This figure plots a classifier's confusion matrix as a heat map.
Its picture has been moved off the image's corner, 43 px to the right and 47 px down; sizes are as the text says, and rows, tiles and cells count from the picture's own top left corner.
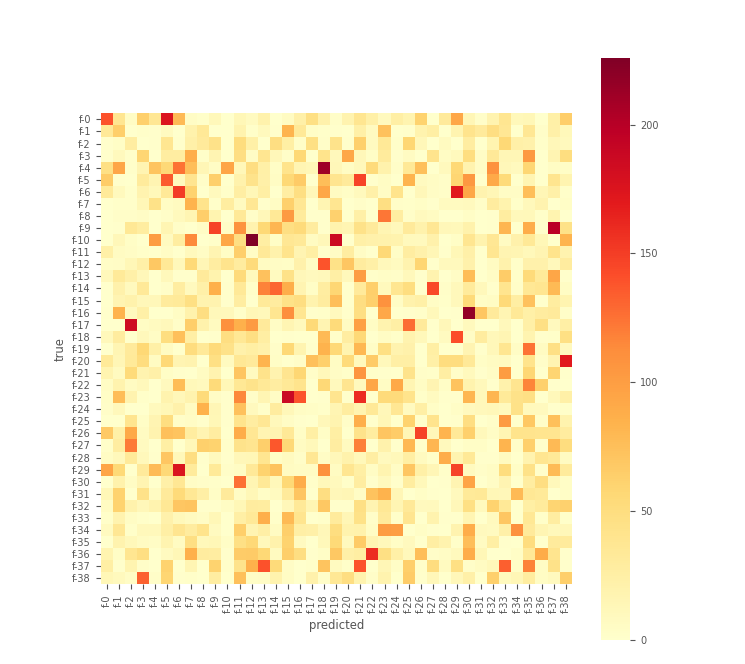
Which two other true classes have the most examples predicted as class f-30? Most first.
f-16, f-5
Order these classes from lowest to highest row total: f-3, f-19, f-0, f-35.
f-35, f-3, f-19, f-0
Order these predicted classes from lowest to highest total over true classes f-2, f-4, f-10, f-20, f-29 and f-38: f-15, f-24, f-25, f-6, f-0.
f-24, f-15, f-0, f-25, f-6
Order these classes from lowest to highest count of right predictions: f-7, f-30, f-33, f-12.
f-12, f-33, f-7, f-30
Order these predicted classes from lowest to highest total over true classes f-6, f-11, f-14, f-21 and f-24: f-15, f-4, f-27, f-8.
f-4, f-8, f-27, f-15
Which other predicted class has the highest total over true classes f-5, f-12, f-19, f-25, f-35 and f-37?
f-21
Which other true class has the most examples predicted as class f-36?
f-22
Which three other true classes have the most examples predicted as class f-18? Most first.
f-4, f-12, f-29
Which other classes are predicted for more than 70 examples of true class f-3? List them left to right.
f-7, f-20, f-35
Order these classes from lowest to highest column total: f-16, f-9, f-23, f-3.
f-3, f-9, f-16, f-23
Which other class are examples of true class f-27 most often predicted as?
f-14
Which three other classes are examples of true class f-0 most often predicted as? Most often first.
f-5, f-29, f-6
